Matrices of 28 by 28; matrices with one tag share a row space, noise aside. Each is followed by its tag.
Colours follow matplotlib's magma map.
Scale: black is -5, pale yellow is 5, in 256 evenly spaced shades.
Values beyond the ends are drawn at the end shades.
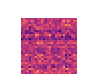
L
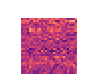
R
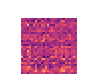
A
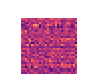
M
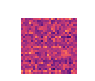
L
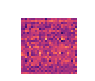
M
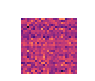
A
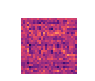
R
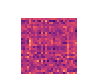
R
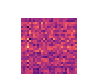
R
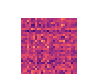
A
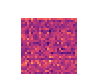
M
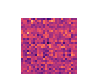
A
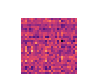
M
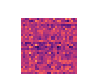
L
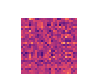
L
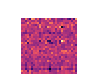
M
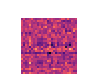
L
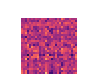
M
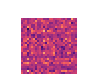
A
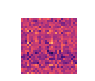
M
